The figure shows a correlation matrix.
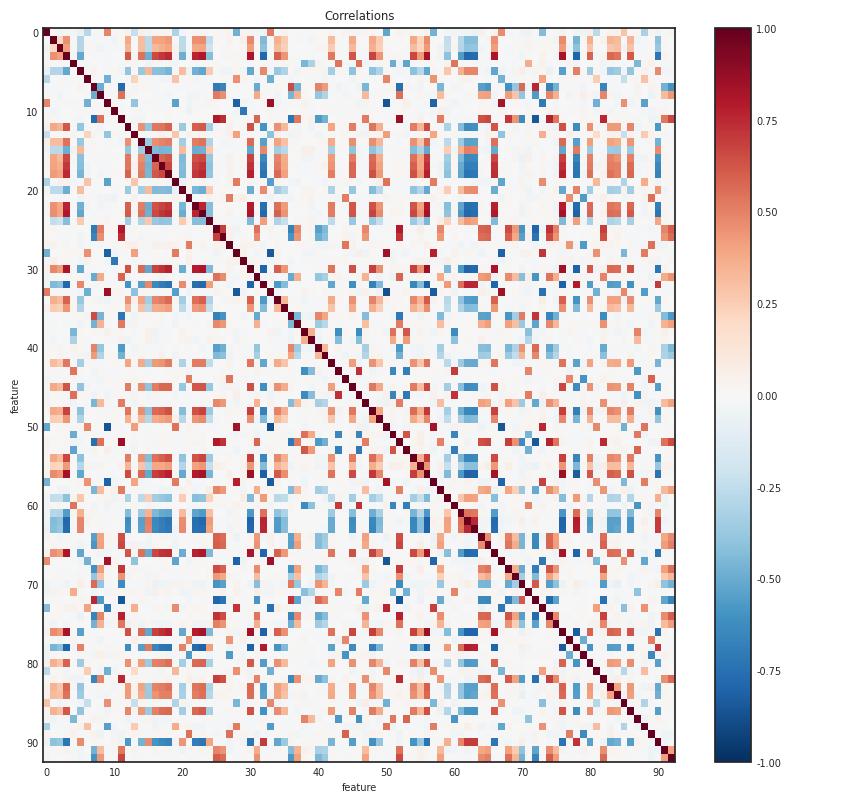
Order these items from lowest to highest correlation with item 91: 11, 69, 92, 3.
3, 69, 92, 11
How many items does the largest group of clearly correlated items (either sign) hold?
37
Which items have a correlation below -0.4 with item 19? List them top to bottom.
9, 33, 67
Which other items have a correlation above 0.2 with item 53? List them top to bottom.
38, 39, 51, 87
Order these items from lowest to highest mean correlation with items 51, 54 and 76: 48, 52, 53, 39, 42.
52, 39, 53, 42, 48
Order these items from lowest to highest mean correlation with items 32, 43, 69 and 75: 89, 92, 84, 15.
84, 89, 15, 92
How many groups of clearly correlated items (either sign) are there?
6
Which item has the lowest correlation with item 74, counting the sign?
72
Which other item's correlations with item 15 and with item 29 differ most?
10
